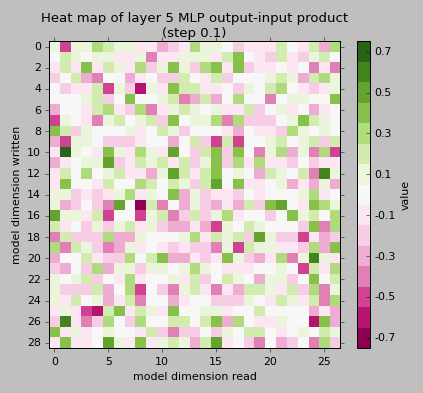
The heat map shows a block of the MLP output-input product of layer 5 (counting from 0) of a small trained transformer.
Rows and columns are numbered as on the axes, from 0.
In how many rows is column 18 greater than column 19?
15
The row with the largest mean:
12
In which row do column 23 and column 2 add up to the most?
7
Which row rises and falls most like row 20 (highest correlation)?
22
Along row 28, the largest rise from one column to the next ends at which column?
25
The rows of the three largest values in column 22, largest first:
16, 8, 23
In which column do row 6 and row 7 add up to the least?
0
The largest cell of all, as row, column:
10, 1
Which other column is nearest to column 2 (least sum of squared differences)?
18
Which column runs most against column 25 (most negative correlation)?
19
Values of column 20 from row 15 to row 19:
0.4 -0.2 0 0.1 0.1
